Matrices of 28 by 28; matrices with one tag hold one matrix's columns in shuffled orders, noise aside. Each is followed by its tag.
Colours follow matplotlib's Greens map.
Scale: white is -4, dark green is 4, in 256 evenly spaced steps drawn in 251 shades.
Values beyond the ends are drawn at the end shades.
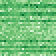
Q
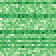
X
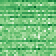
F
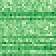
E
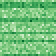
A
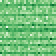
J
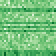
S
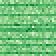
J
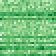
E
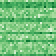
A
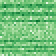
Q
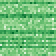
X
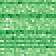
X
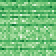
F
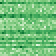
X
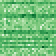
X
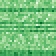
S
